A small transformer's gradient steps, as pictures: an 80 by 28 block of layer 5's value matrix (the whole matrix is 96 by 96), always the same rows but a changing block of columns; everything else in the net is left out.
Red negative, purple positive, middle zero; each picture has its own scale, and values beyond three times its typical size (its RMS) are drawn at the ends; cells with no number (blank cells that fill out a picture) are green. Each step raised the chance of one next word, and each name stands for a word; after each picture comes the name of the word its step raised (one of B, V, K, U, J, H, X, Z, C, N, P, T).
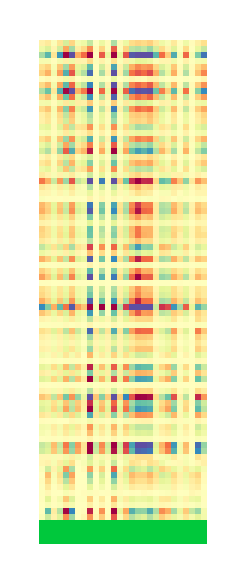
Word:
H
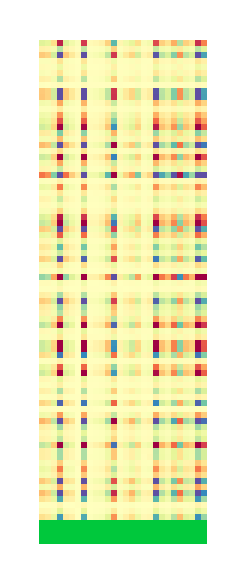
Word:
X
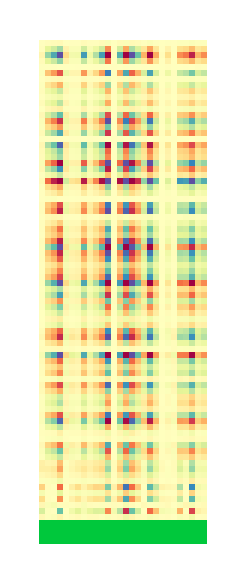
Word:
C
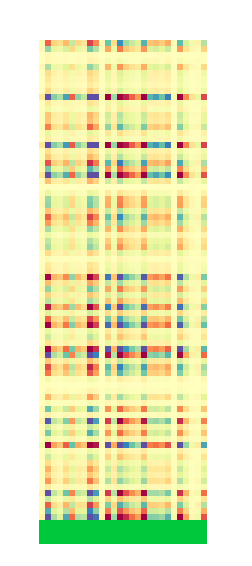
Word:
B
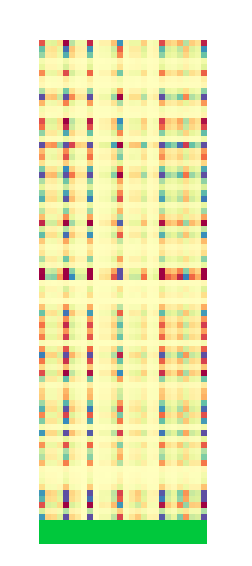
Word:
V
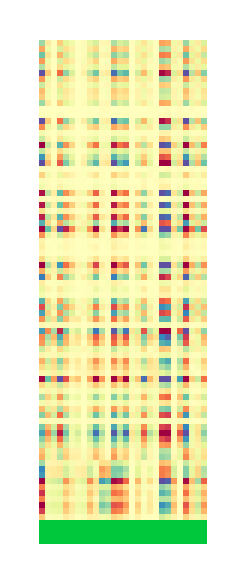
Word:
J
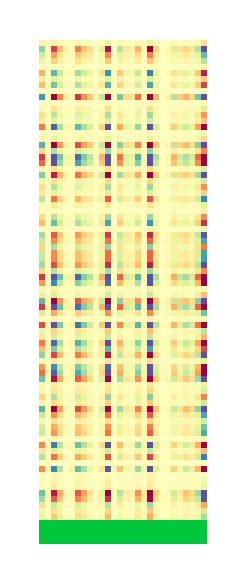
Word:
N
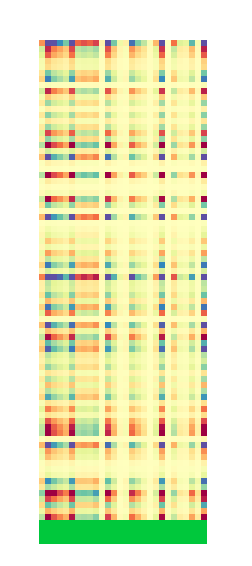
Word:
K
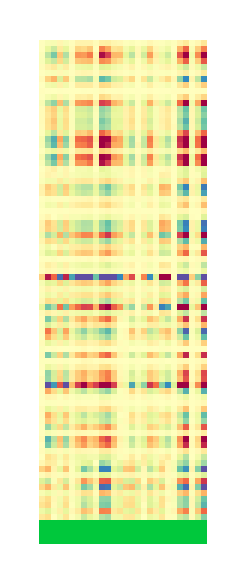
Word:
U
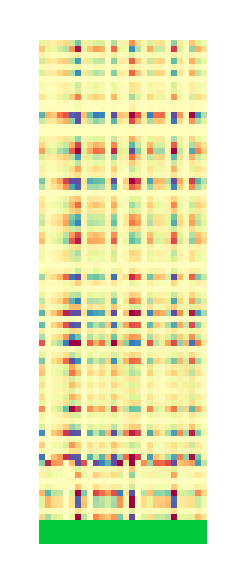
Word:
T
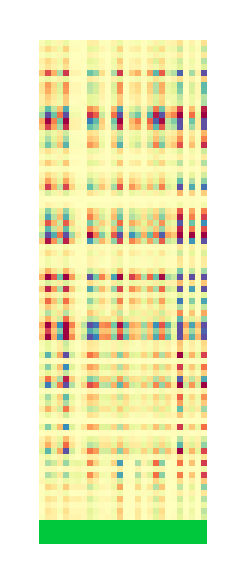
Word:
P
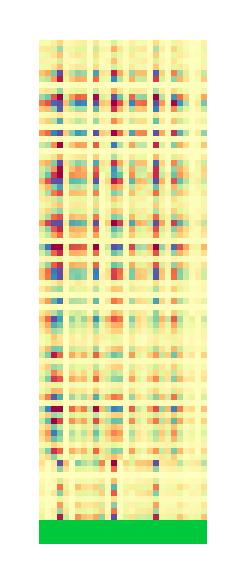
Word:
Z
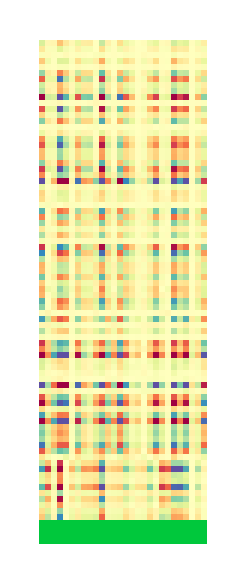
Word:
C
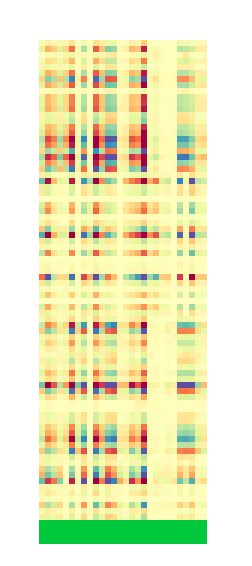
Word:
U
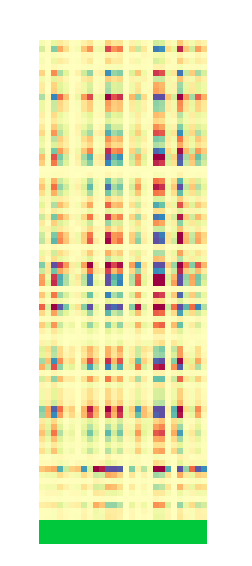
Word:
N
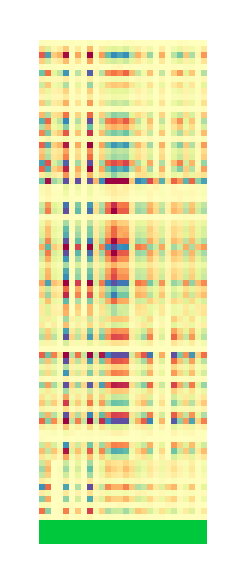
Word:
C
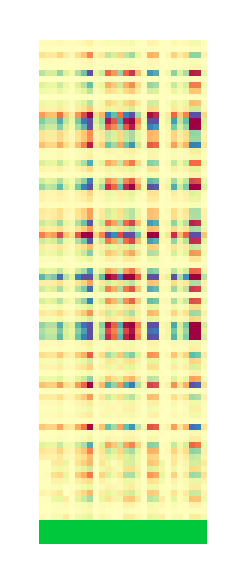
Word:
P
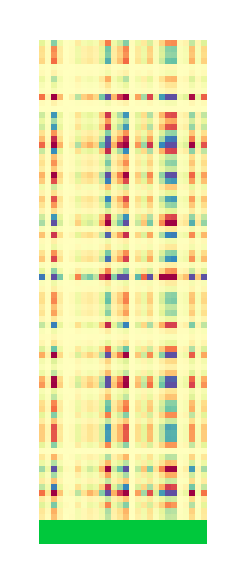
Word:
U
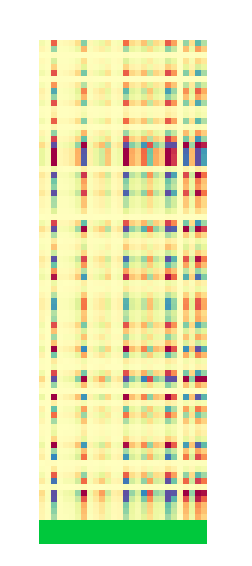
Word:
J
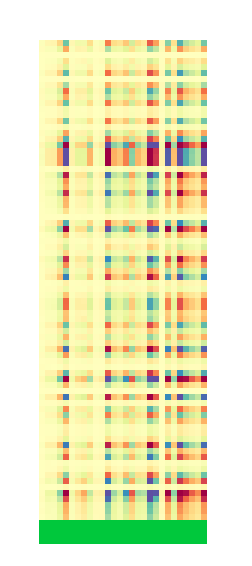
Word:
J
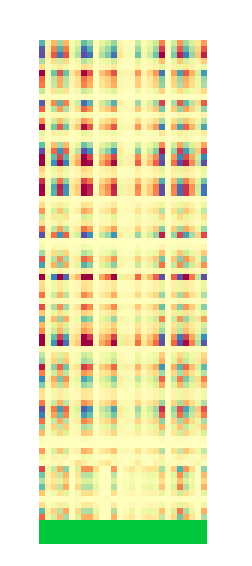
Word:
N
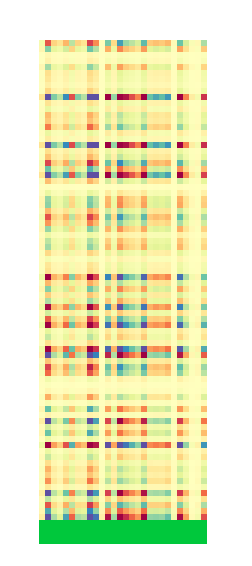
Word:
B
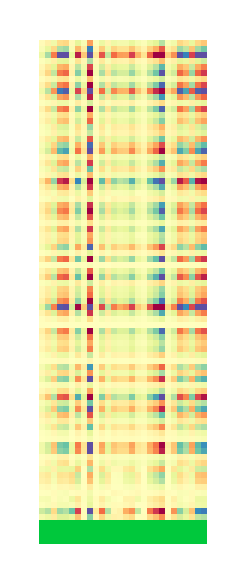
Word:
H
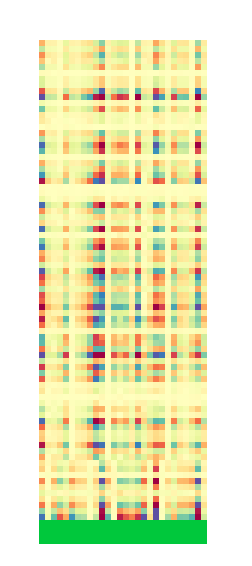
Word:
B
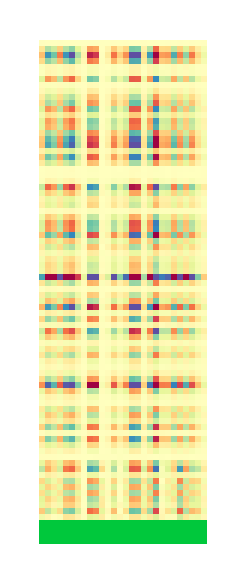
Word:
U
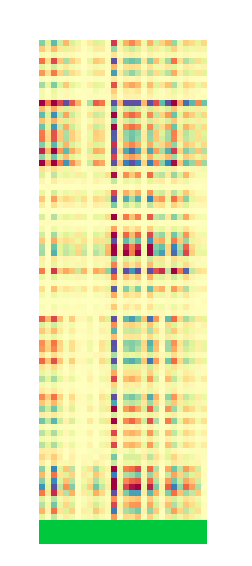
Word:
Z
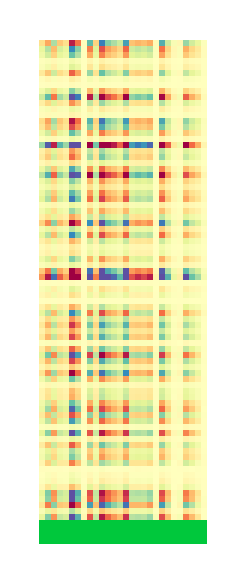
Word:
V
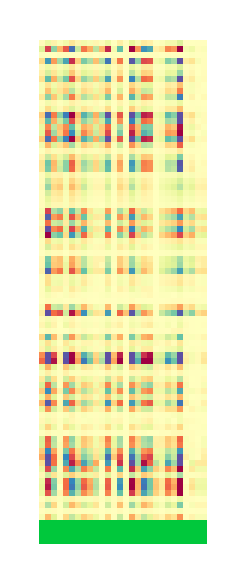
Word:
T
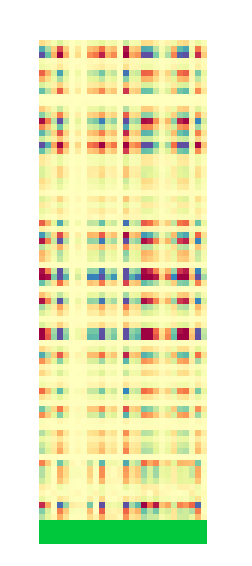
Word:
V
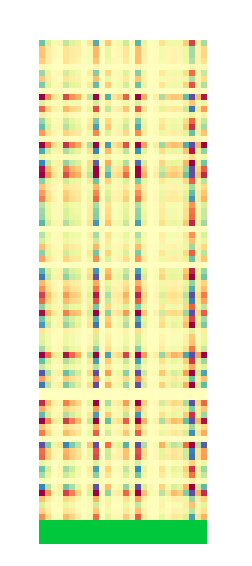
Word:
C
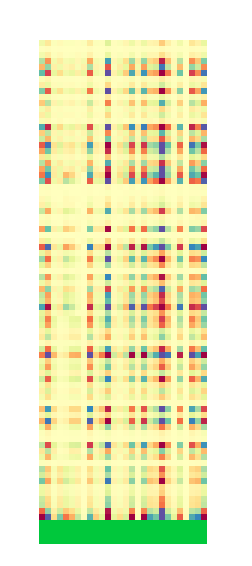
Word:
B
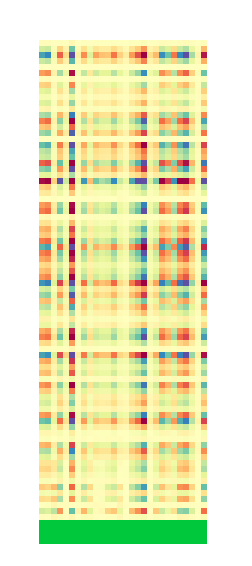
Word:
C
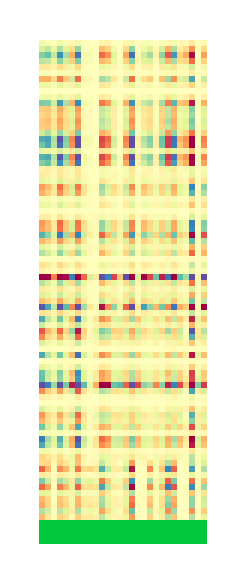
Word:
U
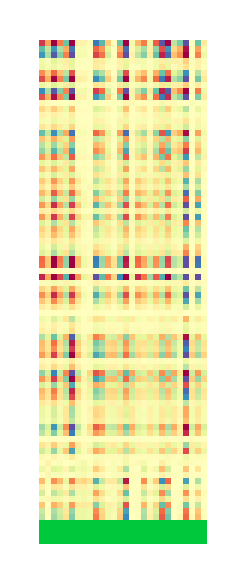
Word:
K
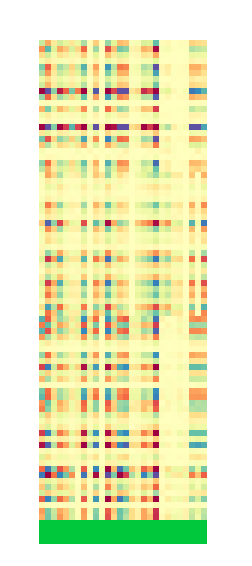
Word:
H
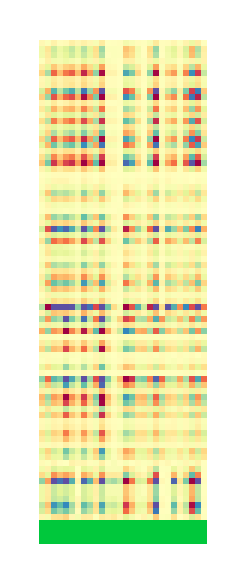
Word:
J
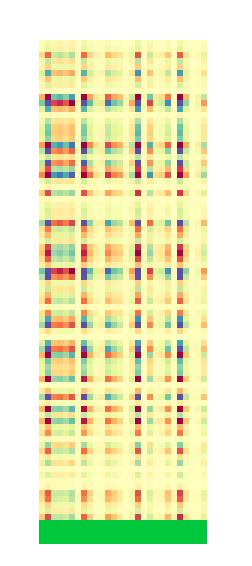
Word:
Z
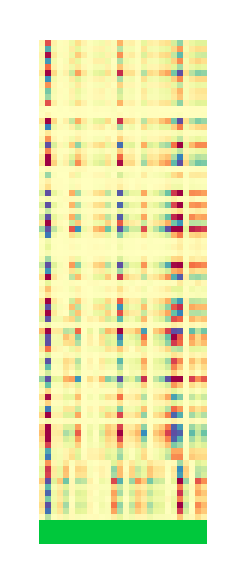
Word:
J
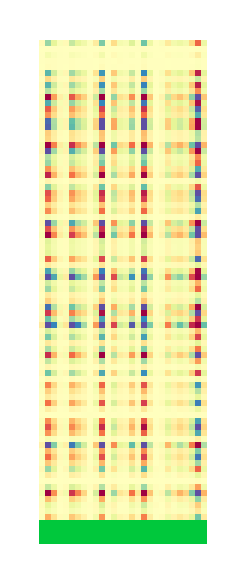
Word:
P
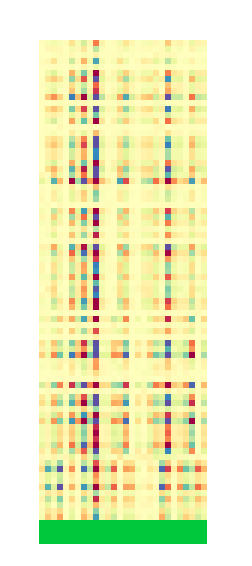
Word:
C
